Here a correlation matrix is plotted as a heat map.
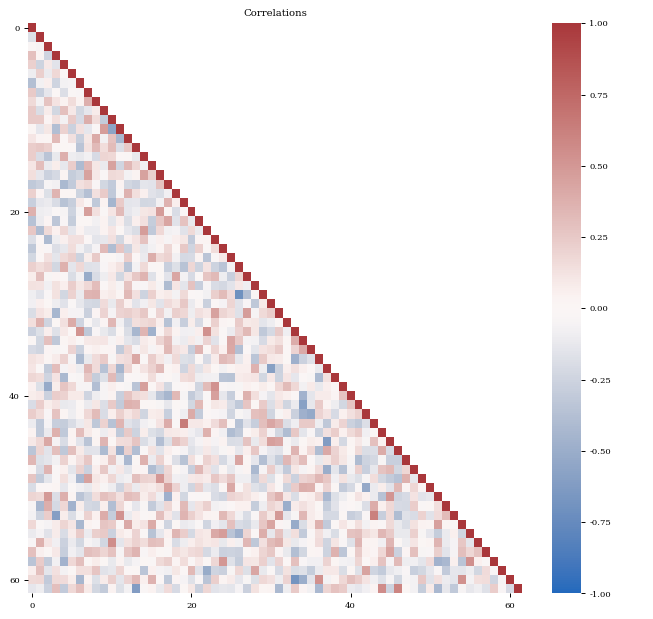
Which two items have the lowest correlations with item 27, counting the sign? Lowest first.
7, 29
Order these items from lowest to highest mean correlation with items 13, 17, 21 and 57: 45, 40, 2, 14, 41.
40, 14, 2, 45, 41
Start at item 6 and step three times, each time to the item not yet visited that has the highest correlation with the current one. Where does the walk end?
14
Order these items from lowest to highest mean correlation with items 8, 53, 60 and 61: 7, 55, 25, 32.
32, 55, 25, 7
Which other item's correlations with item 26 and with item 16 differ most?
29
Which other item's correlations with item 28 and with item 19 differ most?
43
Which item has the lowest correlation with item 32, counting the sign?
52
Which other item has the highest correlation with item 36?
60
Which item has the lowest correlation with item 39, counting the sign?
2
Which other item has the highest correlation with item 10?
56
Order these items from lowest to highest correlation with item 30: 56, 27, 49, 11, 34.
49, 27, 34, 11, 56
